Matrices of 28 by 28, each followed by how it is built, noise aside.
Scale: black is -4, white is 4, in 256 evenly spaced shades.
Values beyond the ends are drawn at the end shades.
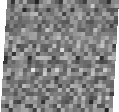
repeating columns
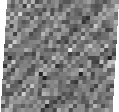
Hankel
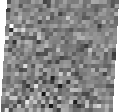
lower triangular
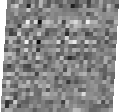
low rank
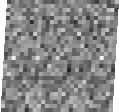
repeating columns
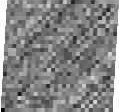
Hankel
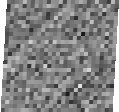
Hankel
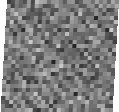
Toeplitz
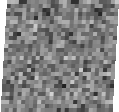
repeating columns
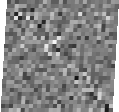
banded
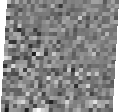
lower triangular
